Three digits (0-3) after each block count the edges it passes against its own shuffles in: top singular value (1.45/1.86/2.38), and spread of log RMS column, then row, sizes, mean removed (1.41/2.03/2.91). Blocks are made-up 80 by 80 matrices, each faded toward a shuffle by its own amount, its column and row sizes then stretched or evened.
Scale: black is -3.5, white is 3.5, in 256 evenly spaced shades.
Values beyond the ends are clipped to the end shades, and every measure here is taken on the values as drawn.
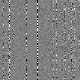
3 3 0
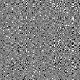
3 2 1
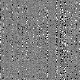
1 3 1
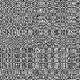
3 0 2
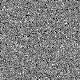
0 0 1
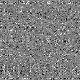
2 0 2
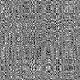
3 2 0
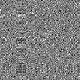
3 0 1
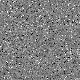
0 0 1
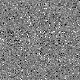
1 1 1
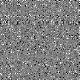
2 1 2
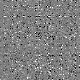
2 2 2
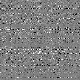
2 1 3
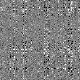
1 3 2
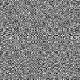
3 0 2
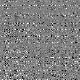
1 2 3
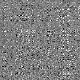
1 2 2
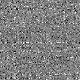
2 0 2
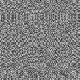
3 0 0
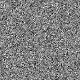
1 1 0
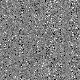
0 2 0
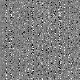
0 3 0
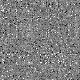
1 0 1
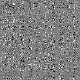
0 3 2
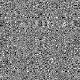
2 1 2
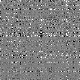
1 2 3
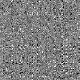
2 2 1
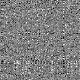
2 1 1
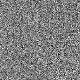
1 1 0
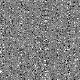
1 2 0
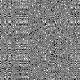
3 1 0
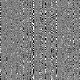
3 3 0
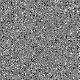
0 2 1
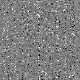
1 2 0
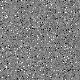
0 1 1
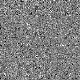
0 1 2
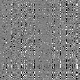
3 3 1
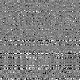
3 0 3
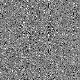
0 2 0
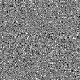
2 0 1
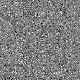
1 1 0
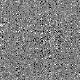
0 2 2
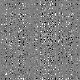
1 3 2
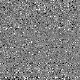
1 1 2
